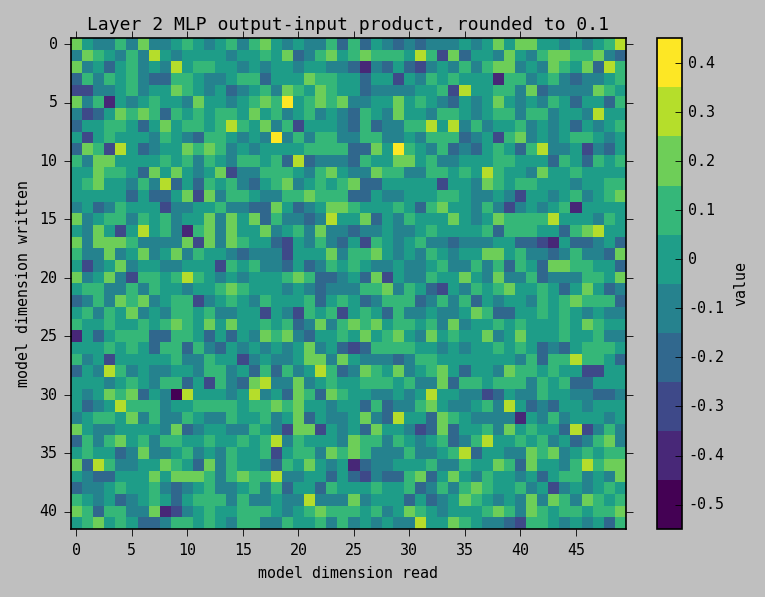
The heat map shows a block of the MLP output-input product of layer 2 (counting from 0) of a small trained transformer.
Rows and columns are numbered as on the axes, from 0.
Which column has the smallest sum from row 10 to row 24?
11
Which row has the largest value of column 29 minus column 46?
9
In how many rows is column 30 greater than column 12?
11
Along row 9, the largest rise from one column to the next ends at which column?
4
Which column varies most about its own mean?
26
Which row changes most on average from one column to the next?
33
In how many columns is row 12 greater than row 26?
22
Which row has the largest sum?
24
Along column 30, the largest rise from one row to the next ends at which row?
40
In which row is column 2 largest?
36
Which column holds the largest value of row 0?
49
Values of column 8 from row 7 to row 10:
0.2 0.1 0 0.1
